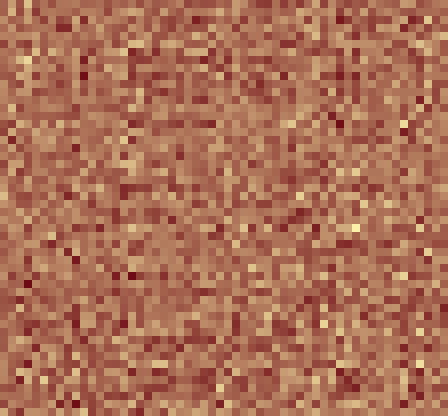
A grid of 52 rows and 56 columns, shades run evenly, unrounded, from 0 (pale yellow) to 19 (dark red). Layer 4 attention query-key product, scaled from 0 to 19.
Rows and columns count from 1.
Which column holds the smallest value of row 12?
18
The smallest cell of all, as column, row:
45, 29
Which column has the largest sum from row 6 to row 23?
41
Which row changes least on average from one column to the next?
15
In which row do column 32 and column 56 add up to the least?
24
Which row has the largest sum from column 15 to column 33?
8
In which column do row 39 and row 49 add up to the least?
28
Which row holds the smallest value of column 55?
36
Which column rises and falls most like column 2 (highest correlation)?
17
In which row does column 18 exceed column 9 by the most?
35
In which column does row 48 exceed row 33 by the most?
3
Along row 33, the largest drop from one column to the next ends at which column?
11
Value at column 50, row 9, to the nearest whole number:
9
